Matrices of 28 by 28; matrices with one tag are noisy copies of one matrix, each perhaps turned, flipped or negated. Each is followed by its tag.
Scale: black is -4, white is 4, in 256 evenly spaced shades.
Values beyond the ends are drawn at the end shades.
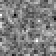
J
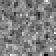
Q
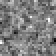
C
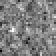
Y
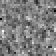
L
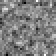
L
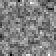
L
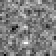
Y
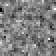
Q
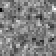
Q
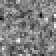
J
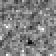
Y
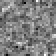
L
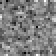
L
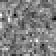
J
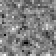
Y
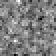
J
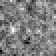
Y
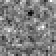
Y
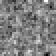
Q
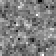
C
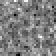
J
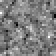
C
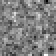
Q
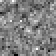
C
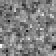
Q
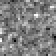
J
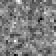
J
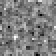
J
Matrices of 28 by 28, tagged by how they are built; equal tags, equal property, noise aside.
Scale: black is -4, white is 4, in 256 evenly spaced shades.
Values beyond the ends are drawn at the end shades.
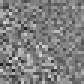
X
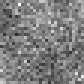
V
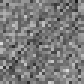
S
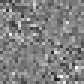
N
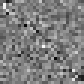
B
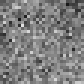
V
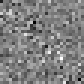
N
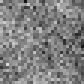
V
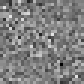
N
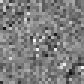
N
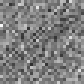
S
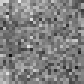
V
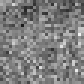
V
